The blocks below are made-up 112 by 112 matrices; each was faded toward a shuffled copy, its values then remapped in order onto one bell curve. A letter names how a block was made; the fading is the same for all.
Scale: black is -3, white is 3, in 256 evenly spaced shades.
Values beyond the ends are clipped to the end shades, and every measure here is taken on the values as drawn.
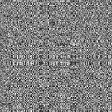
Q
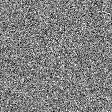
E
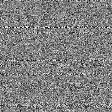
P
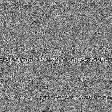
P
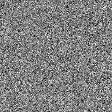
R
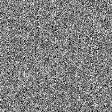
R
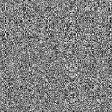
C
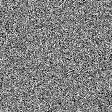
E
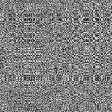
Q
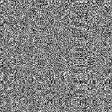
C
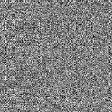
C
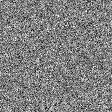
E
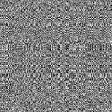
Q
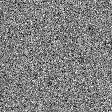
E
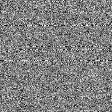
P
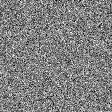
E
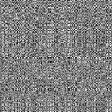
Q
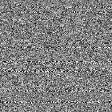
P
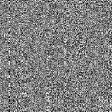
C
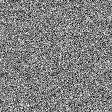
E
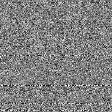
P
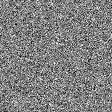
E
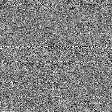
P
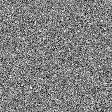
E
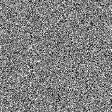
R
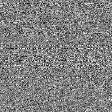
P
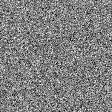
E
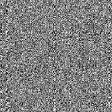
C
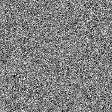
R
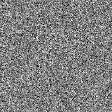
R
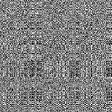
Q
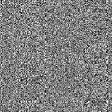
C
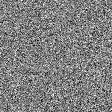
E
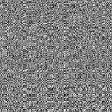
Q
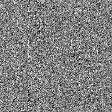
R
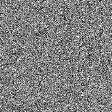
R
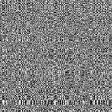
Q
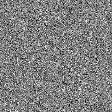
R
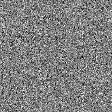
R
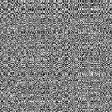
Q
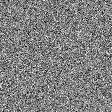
E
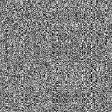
C
